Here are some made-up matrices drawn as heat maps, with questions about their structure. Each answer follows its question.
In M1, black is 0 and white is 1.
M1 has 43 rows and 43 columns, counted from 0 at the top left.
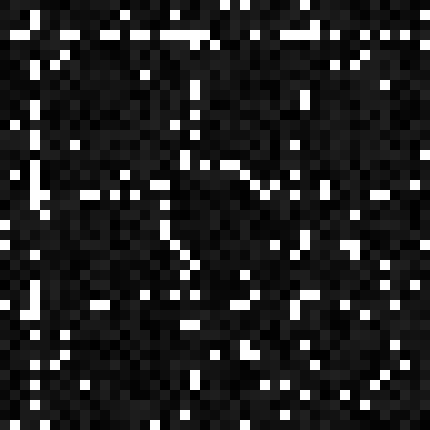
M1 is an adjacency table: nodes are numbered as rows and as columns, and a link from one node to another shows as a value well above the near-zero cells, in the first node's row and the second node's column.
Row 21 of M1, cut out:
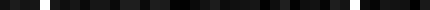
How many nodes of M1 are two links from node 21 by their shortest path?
5
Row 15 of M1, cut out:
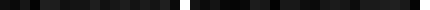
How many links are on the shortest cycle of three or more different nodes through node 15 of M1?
5
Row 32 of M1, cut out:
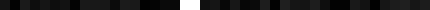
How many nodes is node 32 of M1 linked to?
2
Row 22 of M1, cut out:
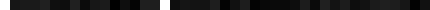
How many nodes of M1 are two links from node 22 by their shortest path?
6
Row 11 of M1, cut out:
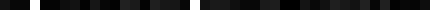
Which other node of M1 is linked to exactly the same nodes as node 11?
node 13
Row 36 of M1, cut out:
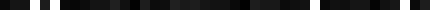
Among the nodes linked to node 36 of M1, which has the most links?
node 3
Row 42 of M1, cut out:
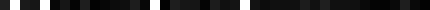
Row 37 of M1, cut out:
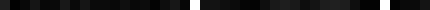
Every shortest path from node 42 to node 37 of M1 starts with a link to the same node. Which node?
node 4
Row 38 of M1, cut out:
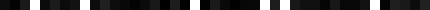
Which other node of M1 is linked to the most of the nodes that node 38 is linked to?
node 19
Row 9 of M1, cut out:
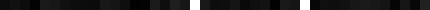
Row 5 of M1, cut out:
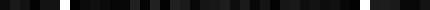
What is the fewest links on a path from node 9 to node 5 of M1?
4
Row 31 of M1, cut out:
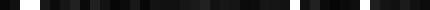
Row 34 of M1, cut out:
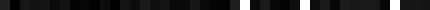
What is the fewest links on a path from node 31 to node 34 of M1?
3
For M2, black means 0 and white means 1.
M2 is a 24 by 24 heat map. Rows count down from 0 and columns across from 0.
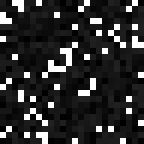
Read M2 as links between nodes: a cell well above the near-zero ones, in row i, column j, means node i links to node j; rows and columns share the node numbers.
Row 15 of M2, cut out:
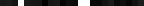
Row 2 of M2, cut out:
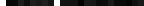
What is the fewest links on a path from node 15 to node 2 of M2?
3
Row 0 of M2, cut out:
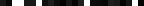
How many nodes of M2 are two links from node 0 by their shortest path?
7
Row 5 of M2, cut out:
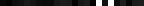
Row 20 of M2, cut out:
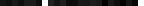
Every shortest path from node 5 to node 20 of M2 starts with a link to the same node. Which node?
node 16
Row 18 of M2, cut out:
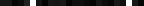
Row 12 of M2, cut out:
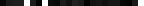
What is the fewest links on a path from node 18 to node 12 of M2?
7
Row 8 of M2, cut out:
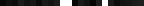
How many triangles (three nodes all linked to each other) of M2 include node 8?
1
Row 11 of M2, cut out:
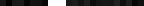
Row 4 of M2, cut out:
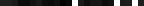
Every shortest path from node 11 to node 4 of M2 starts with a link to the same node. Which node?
node 9
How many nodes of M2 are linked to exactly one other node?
1
